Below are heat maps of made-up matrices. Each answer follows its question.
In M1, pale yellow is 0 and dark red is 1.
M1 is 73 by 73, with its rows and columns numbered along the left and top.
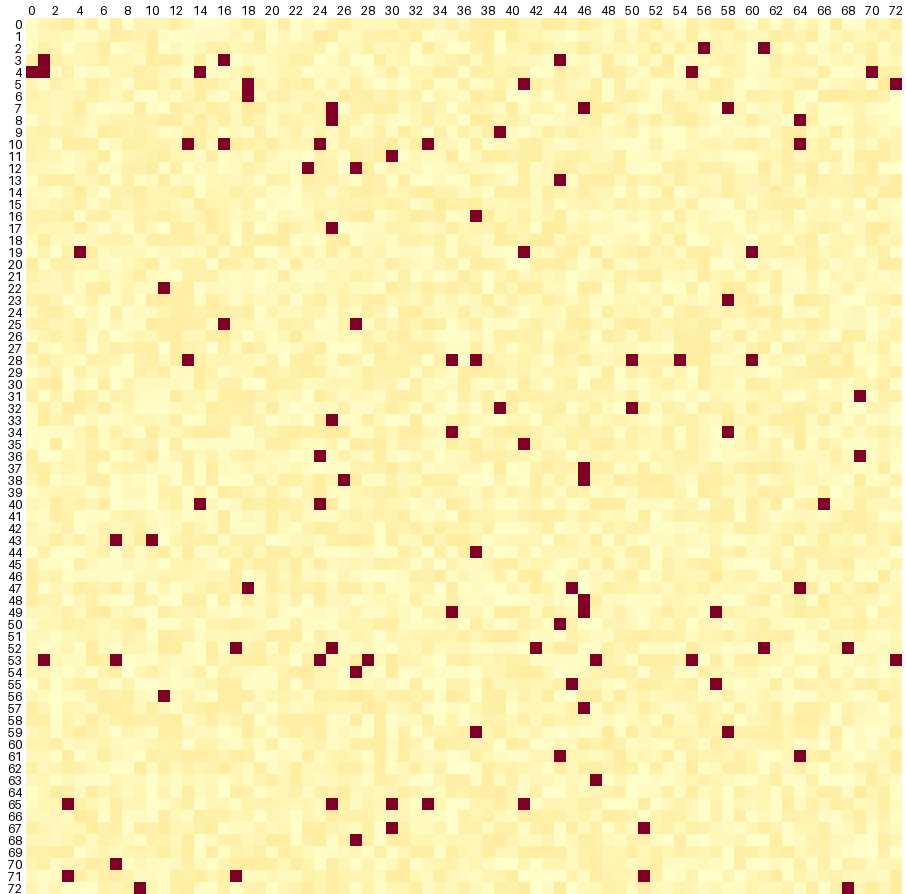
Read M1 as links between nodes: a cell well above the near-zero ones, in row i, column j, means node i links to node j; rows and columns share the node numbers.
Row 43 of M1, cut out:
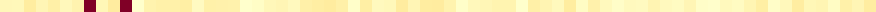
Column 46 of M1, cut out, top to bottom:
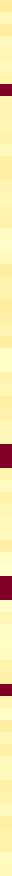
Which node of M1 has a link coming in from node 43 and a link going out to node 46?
node 7
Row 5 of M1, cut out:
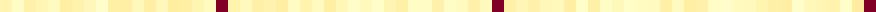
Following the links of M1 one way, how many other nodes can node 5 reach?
7
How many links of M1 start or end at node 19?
3
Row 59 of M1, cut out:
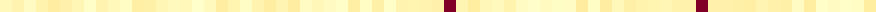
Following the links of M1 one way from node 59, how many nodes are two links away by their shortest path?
1
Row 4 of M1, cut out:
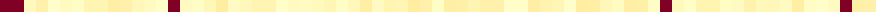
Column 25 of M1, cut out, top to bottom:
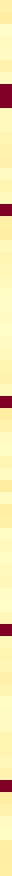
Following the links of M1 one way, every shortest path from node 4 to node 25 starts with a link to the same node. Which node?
node 70
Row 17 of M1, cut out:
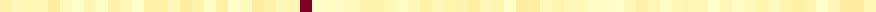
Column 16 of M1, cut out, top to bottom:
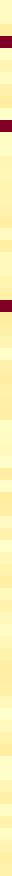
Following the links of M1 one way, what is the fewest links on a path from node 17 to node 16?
2
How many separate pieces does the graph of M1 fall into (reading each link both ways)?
6
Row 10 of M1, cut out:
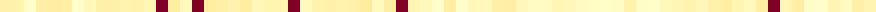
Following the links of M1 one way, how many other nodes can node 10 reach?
10
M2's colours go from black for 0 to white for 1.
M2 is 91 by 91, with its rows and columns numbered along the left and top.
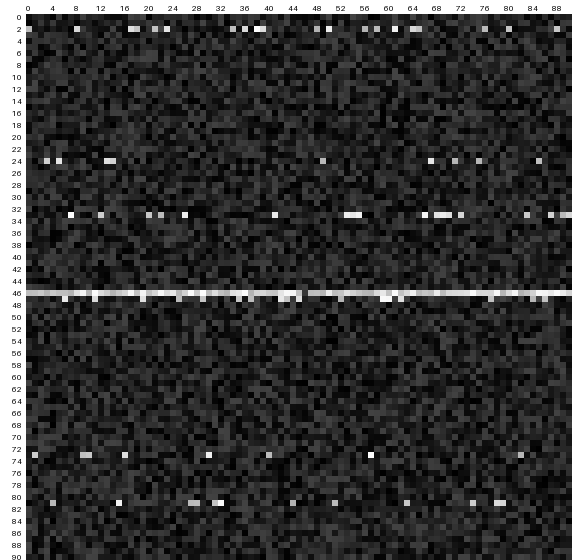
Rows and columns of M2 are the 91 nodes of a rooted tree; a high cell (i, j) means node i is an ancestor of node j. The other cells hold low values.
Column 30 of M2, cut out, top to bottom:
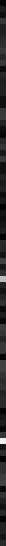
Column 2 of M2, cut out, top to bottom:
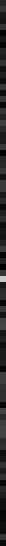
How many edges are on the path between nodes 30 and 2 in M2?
3
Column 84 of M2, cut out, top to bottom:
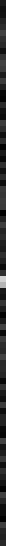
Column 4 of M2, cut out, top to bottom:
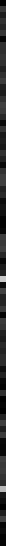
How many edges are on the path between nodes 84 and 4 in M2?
4
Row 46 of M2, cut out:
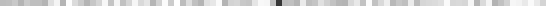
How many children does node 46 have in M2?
6
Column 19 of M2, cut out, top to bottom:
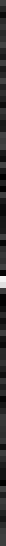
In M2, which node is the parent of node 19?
47
